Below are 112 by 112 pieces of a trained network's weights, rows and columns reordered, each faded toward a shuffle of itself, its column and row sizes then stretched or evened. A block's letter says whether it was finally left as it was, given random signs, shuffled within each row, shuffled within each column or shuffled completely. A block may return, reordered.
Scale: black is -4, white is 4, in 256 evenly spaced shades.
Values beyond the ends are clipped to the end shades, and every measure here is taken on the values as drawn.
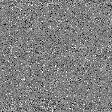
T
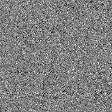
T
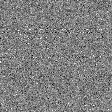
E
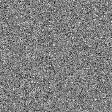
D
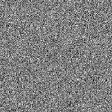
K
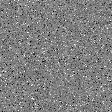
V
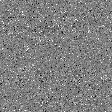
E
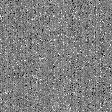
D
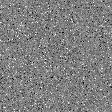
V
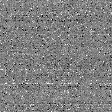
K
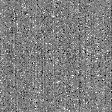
K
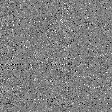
T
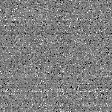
K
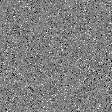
D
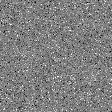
V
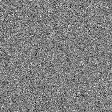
E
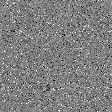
E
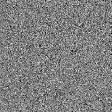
T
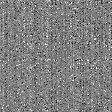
K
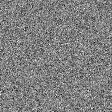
E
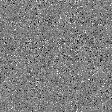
T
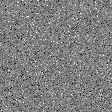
V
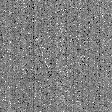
D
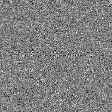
K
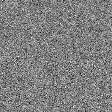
E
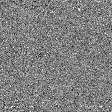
E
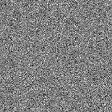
K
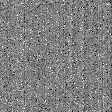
D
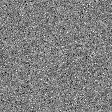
V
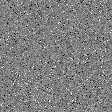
V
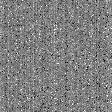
D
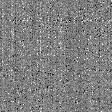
K
